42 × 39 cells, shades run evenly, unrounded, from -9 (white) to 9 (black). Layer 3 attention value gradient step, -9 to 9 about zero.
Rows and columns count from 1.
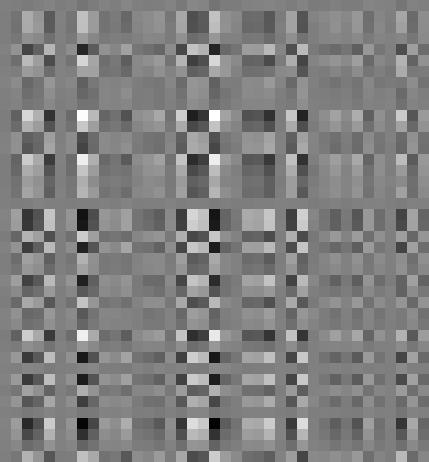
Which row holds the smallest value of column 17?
11
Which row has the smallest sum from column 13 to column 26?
26
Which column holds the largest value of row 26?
8
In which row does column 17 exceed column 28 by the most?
39
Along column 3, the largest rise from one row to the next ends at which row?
23
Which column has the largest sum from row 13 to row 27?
20
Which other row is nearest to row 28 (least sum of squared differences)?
16
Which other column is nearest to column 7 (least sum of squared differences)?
10
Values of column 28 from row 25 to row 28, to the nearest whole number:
2 -4 -2 3
